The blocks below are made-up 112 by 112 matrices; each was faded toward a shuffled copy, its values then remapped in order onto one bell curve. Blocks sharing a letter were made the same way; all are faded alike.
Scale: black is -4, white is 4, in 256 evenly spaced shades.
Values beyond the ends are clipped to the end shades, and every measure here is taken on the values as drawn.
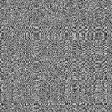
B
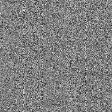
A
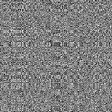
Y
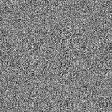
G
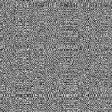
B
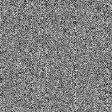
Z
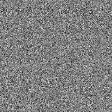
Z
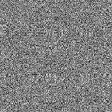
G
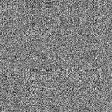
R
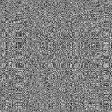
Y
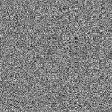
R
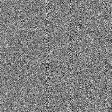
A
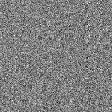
G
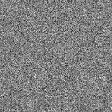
G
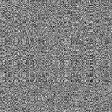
Y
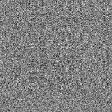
G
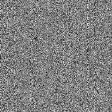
A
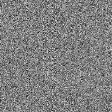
Z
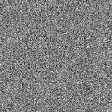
G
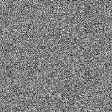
G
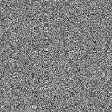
R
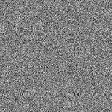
G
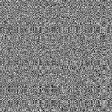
B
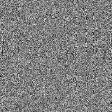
Z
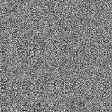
R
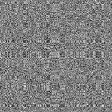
Y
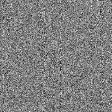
A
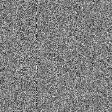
A
